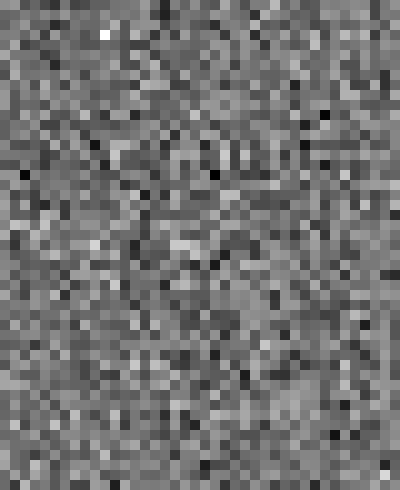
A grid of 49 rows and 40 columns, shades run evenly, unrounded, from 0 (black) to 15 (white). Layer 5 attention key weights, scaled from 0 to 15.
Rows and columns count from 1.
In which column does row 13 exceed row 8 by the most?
39
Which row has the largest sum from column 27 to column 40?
48
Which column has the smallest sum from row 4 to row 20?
10
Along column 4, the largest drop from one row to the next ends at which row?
35
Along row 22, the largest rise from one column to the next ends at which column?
5
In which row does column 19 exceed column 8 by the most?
29
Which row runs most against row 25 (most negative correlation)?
37
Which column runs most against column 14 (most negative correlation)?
20
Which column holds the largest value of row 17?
23
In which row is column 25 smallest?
38
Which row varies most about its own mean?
4
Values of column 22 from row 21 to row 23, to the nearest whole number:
6 10 6
